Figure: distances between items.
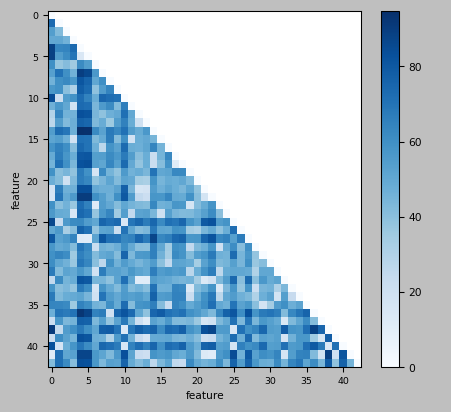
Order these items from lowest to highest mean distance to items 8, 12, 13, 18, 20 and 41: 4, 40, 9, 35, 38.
9, 35, 40, 38, 4
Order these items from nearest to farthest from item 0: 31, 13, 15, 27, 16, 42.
13, 42, 15, 16, 31, 27
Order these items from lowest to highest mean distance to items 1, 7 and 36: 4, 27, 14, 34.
34, 14, 27, 4
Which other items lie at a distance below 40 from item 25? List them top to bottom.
1, 10, 38, 40
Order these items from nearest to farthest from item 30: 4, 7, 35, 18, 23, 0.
7, 35, 23, 18, 0, 4
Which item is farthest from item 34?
14
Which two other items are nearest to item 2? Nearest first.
20, 26
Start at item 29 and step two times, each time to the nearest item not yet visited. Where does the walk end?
16
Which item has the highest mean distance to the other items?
4
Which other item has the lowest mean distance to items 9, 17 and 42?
18
